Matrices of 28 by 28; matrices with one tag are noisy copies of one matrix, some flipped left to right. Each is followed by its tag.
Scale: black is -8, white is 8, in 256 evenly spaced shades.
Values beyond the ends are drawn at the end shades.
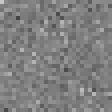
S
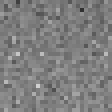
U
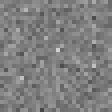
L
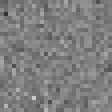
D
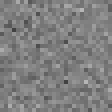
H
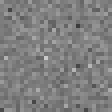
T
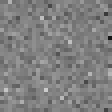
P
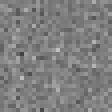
L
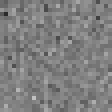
D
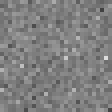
T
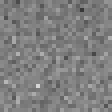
U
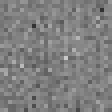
T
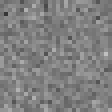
D
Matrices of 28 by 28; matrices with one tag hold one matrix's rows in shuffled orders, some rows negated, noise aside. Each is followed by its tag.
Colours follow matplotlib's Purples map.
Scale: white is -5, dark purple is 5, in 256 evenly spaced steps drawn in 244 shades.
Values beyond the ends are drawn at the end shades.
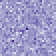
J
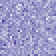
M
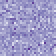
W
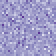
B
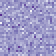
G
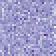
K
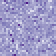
J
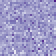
W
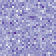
J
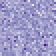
K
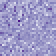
M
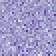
B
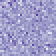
M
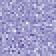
J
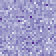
G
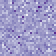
B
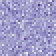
B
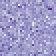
M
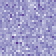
J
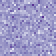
W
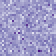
B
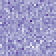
G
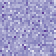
K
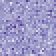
J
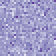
W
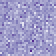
G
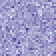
J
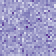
B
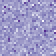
K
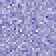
M
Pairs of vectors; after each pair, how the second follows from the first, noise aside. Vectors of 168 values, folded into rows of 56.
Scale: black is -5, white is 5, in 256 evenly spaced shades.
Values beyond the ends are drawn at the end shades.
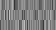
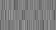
shrunk.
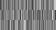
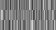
wrapped around.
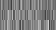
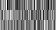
reversed, negated, scaled up.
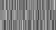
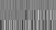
negated, partly zeroed.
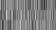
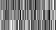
reversed, negated, scaled up.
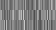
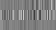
partly zeroed.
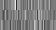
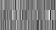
wrapped around.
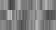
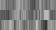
reversed.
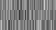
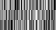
reversed, negated, scaled up.
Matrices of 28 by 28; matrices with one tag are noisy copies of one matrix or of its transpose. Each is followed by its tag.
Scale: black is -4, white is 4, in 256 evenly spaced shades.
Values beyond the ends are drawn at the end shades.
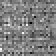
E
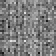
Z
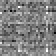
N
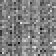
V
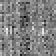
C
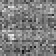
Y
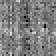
C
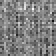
E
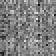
Z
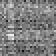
Y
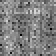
Y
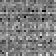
V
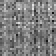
E
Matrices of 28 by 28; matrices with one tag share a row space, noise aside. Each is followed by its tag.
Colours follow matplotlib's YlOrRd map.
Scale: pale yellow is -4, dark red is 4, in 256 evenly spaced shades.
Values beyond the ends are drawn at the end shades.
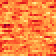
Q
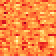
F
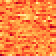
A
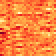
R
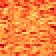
F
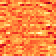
R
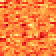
F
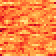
Q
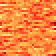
Q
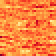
A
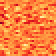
F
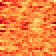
Q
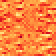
R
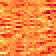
R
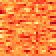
A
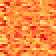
F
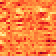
R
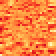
A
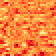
F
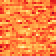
A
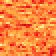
A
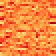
A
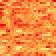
R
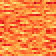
Q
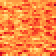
Q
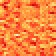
F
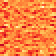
F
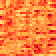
A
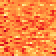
F
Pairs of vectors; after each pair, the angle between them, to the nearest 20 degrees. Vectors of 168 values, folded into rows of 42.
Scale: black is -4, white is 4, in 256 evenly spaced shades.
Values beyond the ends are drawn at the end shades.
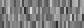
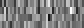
80 degrees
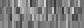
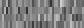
80 degrees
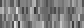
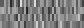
60 degrees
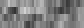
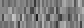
100 degrees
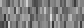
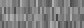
80 degrees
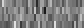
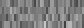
80 degrees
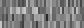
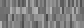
20 degrees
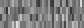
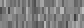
100 degrees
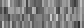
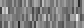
100 degrees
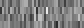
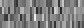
60 degrees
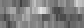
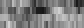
160 degrees
